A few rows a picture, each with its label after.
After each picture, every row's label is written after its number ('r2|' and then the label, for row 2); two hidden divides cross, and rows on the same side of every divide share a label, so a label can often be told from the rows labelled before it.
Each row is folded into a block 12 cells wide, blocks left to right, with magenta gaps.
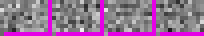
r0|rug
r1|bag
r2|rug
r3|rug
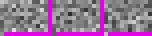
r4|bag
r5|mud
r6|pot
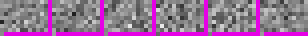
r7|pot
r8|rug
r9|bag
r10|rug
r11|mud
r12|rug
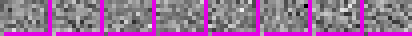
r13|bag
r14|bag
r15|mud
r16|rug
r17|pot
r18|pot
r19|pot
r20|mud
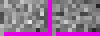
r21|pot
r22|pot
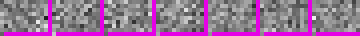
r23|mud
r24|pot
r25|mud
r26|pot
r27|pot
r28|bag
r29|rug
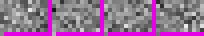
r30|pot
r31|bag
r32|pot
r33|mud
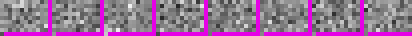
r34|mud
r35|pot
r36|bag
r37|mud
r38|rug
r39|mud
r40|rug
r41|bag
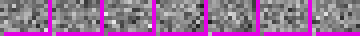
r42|bag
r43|bag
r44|mud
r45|pot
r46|pot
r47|mud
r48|pot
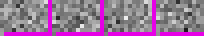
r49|rug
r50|mud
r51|mud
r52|pot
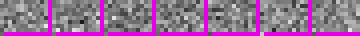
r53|mud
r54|mud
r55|mud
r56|mud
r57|bag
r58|pot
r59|mud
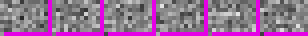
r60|pot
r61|mud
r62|mud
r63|pot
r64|bag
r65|rug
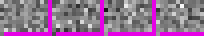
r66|bag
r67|rug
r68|bag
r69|bag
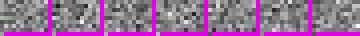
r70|rug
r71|rug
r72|bag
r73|pot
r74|rug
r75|bag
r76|mud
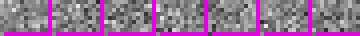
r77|rug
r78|bag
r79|mud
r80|pot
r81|mud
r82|pot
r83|rug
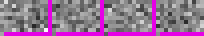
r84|bag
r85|mud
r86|mud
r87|mud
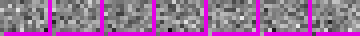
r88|rug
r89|rug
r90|mud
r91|rug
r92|pot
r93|pot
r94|mud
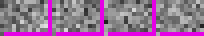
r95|mud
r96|bag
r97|pot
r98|pot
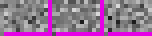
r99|mud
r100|mud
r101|mud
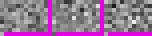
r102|pot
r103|mud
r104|pot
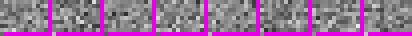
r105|mud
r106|pot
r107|mud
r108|mud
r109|pot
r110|rug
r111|mud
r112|bag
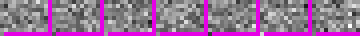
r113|mud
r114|rug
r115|bag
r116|pot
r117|mud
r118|pot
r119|rug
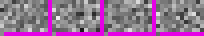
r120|bag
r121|rug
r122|mud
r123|mud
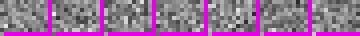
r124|pot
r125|mud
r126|rug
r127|mud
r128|pot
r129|bag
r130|pot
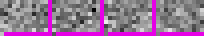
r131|pot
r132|mud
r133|mud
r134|bag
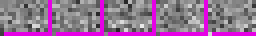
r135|rug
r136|pot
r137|rug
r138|mud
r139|pot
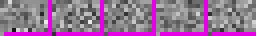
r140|rug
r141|mud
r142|rug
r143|bag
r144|rug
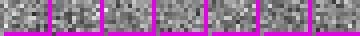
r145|pot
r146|mud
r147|rug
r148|rug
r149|mud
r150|mud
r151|rug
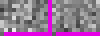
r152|bag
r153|rug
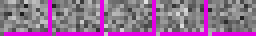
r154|rug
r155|rug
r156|pot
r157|bag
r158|bag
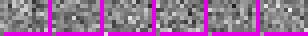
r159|bag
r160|mud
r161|pot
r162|bag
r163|rug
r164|pot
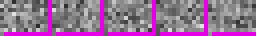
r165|bag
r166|rug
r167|mud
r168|mud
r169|bag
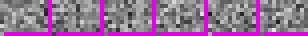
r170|pot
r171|rug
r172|rug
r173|mud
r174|pot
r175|bag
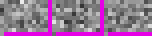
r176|bag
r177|mud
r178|mud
